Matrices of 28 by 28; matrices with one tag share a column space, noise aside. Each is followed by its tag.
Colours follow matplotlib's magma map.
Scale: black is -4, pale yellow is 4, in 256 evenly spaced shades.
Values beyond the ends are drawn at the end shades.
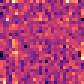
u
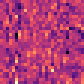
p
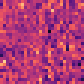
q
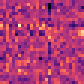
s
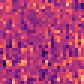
q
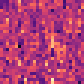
q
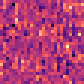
s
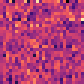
u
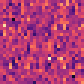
s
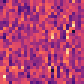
p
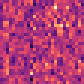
s
